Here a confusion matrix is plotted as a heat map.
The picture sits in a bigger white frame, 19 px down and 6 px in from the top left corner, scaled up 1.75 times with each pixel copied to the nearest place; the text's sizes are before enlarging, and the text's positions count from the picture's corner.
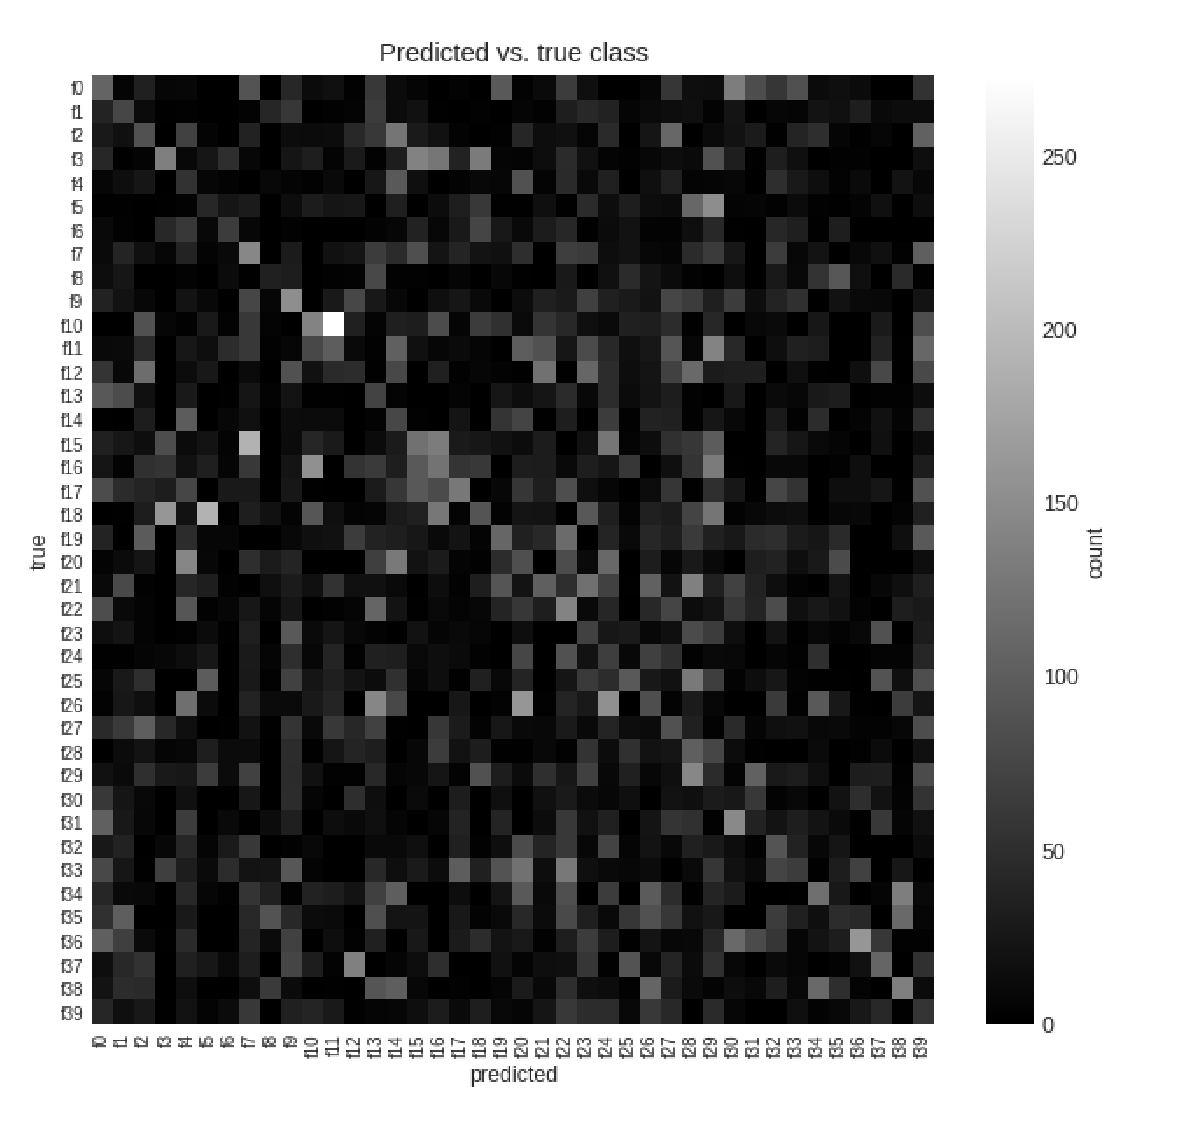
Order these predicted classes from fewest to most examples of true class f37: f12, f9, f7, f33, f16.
f33, f7, f16, f9, f12
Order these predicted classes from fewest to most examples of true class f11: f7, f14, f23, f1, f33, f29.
f1, f33, f7, f23, f14, f29
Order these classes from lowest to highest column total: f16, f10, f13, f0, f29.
f10, f16, f0, f13, f29
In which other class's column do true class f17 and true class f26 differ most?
f24
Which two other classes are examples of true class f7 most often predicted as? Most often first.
f39, f15
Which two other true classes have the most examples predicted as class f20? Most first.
f26, f33
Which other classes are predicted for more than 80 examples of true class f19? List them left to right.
f2, f22, f39
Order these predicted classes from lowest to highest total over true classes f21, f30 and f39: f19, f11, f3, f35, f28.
f3, f35, f11, f19, f28
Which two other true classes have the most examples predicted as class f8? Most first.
f35, f38
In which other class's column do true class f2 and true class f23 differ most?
f14
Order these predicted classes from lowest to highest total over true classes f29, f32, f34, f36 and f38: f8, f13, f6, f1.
f6, f8, f1, f13
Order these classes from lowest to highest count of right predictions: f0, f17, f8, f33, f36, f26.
f8, f33, f26, f0, f17, f36
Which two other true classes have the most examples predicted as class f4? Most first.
f20, f26
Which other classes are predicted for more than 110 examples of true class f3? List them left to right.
f15, f16, f18
